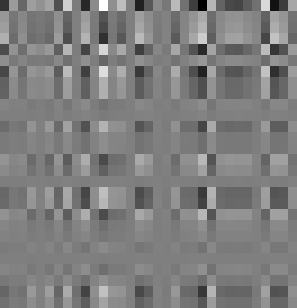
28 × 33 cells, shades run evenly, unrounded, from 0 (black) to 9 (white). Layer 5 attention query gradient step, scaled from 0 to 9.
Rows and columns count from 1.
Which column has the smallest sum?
23
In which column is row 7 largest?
12
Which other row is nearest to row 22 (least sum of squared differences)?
10
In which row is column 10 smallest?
1
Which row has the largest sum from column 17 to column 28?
4
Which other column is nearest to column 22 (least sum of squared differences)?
27
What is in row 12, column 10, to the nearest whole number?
3
